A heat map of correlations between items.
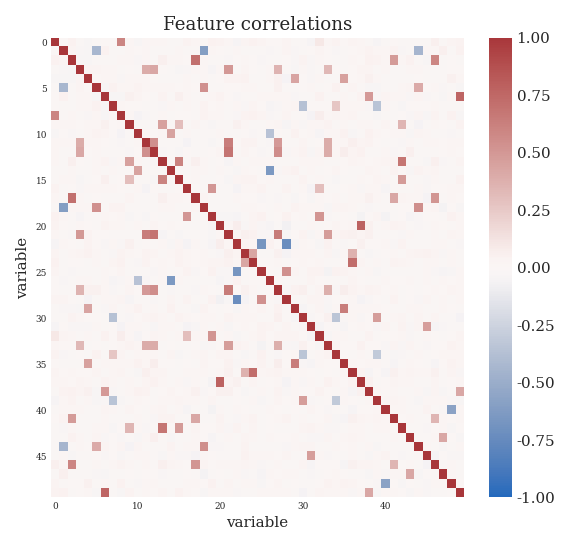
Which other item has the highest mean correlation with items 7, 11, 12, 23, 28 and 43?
21
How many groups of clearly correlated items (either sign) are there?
16
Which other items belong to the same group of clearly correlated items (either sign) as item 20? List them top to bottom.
37
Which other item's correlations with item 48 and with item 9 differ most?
40
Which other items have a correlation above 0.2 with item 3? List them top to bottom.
11, 12, 21, 27, 33
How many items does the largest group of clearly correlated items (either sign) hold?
6
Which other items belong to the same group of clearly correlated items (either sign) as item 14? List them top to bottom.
10, 26
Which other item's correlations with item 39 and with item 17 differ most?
2
